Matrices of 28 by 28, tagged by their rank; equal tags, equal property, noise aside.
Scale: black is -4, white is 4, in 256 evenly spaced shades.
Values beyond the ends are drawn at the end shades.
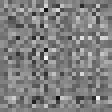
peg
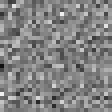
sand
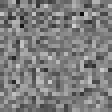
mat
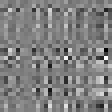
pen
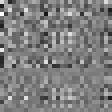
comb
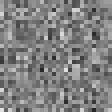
comb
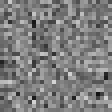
mat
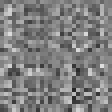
peg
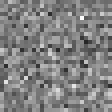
sand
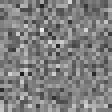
sand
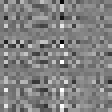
pen
